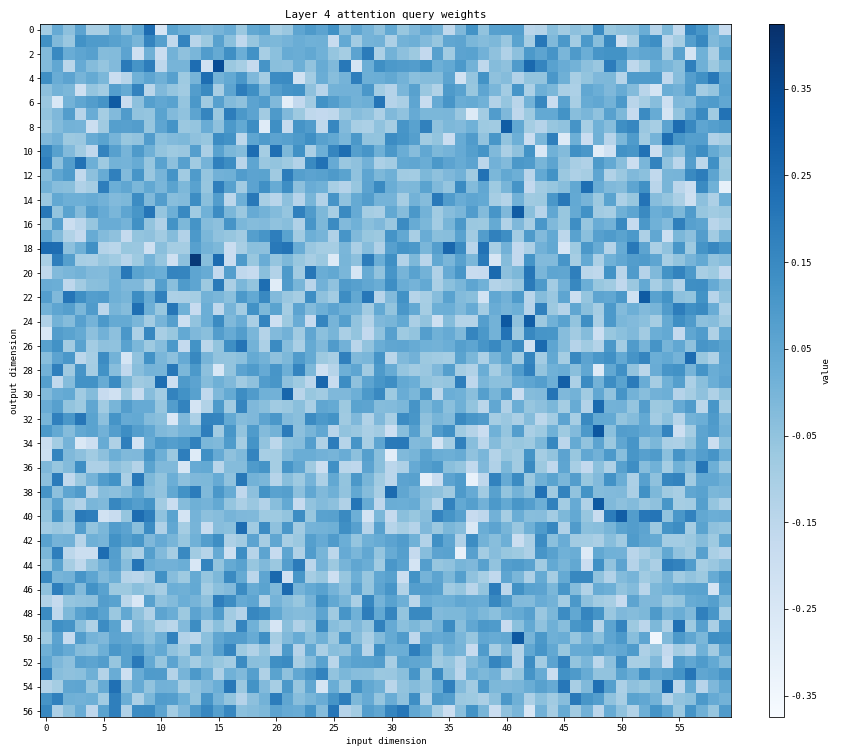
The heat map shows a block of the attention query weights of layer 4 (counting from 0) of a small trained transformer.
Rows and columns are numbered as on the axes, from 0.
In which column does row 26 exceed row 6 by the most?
1
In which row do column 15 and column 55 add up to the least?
33
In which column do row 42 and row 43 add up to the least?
36
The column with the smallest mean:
37
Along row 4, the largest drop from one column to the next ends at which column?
22
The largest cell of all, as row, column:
19, 13
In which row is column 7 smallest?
27
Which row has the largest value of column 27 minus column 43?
10
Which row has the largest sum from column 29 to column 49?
3
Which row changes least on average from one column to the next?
47
